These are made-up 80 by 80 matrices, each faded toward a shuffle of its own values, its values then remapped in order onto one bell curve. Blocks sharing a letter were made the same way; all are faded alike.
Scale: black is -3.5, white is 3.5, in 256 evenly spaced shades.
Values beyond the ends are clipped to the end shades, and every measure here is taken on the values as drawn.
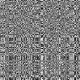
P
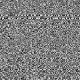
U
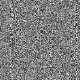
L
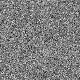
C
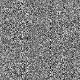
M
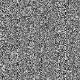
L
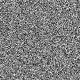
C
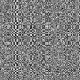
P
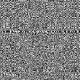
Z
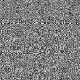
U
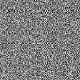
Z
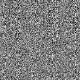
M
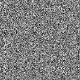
M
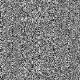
L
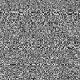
U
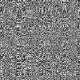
Z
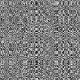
P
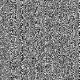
L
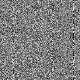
L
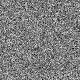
C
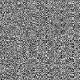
Z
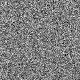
C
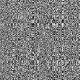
Z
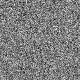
C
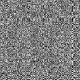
Z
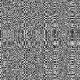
P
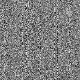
L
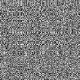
Z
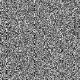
L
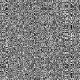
Z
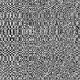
P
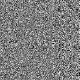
M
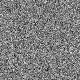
C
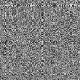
Z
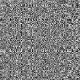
Z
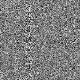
M
